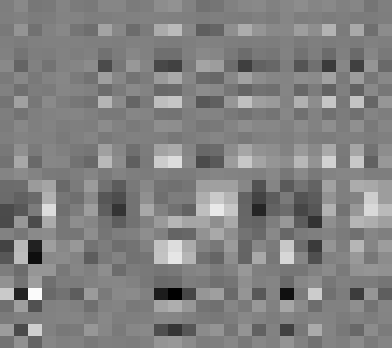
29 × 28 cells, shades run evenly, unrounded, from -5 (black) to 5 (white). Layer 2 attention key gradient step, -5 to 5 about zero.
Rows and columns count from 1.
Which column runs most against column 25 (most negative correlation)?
24
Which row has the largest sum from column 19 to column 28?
14
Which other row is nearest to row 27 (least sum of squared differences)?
2
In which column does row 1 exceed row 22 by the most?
3
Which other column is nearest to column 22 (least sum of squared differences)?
8
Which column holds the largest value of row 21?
13
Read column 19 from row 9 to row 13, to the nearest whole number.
1 0 0 0 1
